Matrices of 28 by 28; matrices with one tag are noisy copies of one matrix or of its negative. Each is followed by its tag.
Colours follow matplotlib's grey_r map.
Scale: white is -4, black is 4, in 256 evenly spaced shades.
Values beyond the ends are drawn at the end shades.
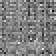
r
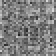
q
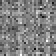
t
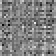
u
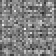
u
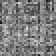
q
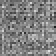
r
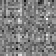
t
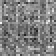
q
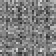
t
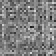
r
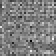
r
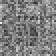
q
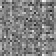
u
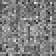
q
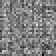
u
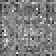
q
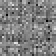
t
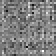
r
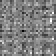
u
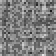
u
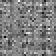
u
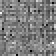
r
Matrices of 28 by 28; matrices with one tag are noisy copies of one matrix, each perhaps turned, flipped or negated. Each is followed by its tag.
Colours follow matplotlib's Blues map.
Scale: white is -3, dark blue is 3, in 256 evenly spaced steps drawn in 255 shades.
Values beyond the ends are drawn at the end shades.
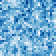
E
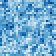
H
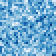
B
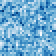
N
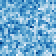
N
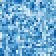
E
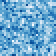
H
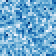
B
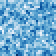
N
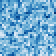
E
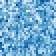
E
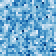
H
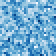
N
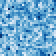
E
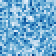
B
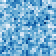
H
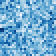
B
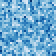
B
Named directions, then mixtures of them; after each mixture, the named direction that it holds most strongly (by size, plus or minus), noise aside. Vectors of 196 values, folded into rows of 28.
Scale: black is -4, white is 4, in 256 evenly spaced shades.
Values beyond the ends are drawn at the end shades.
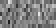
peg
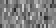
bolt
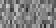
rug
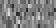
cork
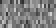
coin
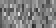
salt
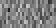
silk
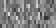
bolt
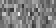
salt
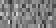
rug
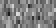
cork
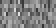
coin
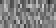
coin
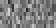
cork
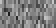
bolt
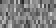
coin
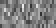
bolt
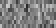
peg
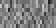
silk
